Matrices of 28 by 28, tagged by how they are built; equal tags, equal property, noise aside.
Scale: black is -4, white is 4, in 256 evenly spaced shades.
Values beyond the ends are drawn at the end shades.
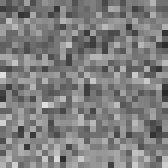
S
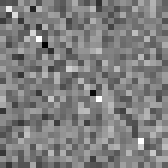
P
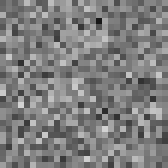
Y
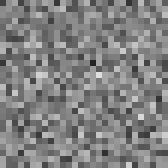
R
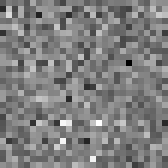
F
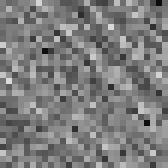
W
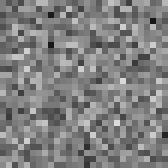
Y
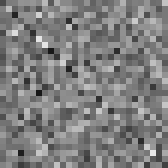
P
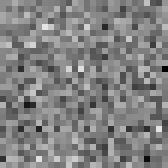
F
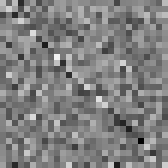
P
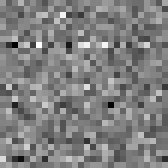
F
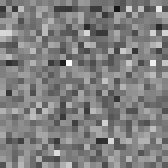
F
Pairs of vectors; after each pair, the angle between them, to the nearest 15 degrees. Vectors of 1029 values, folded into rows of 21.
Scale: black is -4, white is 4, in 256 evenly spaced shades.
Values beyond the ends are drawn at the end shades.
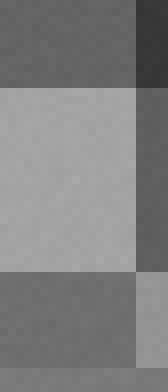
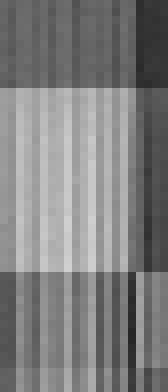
30 degrees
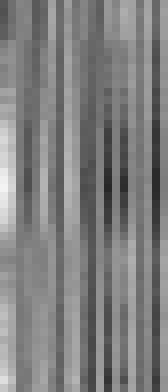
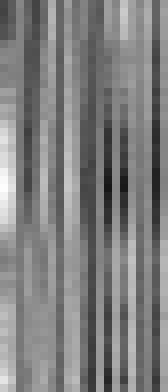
15 degrees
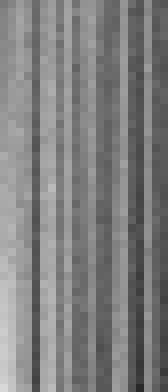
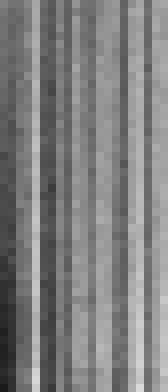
165 degrees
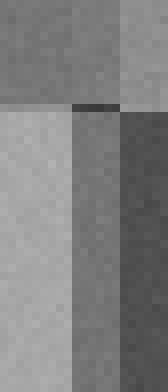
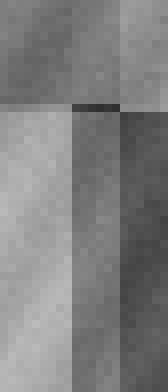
15 degrees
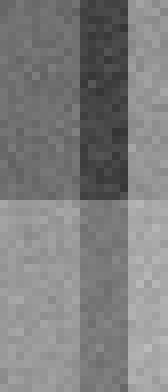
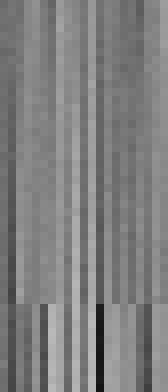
90 degrees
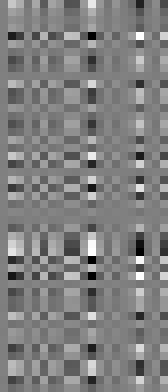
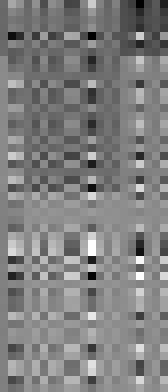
30 degrees
